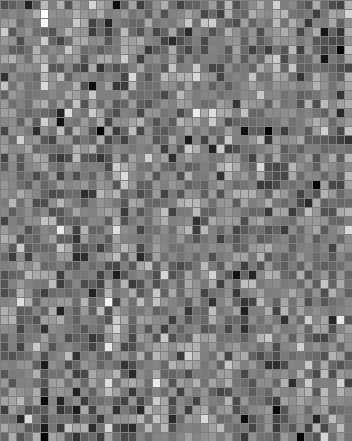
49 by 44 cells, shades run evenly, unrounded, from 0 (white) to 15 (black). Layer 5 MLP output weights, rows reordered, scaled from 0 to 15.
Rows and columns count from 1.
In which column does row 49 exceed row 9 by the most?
6
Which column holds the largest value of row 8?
13
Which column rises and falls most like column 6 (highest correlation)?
35
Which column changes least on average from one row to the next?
4
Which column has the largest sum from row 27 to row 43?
10
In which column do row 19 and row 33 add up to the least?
33
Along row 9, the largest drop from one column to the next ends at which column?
17
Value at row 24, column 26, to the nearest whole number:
9
